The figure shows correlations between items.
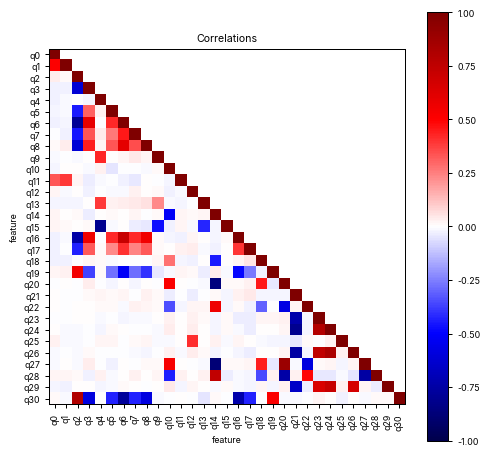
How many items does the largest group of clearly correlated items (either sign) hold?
10
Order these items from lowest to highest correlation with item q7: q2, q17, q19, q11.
q2, q19, q11, q17
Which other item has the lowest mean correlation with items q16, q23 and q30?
q21
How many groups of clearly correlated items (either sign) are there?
6
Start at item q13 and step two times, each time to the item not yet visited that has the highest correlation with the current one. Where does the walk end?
q9
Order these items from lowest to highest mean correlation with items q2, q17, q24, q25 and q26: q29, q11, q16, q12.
q16, q11, q12, q29
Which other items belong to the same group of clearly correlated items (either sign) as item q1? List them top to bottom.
q0, q11
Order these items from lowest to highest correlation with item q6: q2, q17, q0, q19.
q2, q19, q0, q17
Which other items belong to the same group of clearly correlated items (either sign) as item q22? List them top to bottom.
q10, q14, q18, q20, q27, q28
